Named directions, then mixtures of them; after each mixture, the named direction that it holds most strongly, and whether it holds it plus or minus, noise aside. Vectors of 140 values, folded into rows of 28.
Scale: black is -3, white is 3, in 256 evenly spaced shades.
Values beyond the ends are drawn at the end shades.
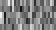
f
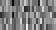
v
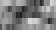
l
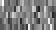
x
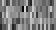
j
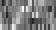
j, minus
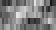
l, minus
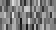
v, minus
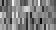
v, minus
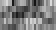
l, plus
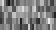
x, plus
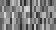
v, minus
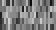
j, plus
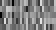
v, plus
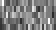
x, plus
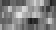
l, minus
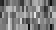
x, minus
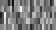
f, minus
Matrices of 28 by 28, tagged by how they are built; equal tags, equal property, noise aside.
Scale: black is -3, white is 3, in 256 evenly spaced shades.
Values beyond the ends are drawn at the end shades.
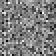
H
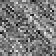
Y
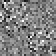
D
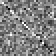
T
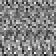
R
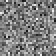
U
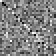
T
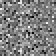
H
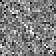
T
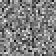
U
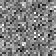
H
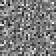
H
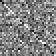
T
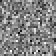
U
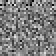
R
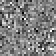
D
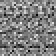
R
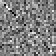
T
